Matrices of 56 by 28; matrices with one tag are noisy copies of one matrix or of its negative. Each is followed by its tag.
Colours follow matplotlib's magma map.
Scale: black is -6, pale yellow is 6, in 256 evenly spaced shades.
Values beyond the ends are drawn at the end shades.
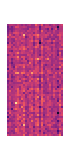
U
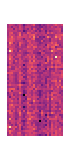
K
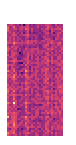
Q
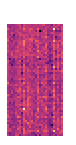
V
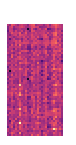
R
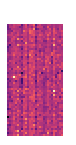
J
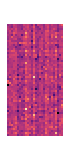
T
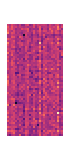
U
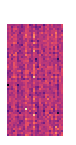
T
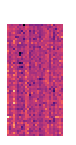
Q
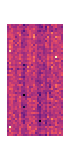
K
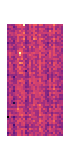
Q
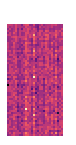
T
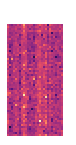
K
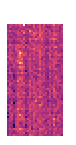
Q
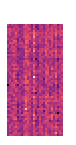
T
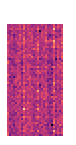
V
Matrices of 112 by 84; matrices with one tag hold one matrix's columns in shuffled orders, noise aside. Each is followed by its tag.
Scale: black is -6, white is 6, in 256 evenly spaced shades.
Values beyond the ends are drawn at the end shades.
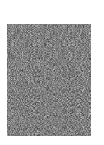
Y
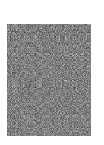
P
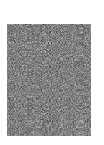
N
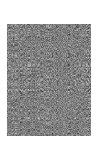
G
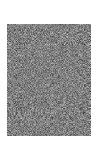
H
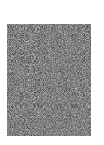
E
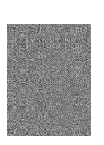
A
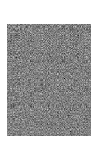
E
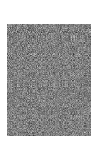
P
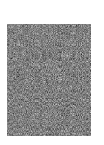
Y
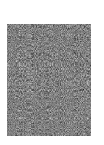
G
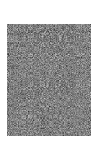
P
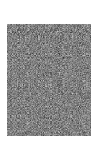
P
